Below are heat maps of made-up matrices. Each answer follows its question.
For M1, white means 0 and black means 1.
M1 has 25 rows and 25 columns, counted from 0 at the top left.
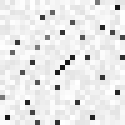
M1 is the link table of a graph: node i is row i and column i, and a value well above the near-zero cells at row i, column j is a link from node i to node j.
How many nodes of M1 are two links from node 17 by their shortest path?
2
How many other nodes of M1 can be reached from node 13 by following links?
3
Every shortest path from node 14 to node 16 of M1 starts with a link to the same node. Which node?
node 11
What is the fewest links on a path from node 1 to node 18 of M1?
2
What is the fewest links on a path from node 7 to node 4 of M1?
4
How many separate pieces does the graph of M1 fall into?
8
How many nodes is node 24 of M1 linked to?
2
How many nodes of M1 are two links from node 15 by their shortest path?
1
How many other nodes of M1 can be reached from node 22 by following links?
3
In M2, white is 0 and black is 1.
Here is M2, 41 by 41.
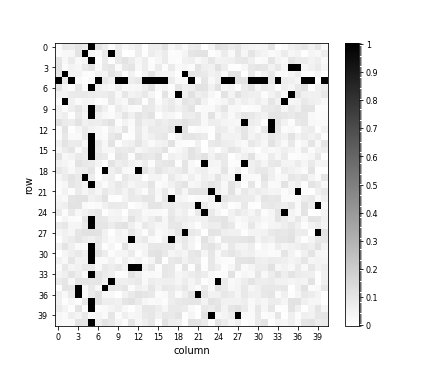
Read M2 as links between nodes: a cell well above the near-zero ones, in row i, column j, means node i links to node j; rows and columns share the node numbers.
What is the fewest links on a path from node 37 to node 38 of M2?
2
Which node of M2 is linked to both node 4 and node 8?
node 1
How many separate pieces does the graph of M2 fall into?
2
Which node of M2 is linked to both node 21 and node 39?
node 23
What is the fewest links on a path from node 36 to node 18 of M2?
4
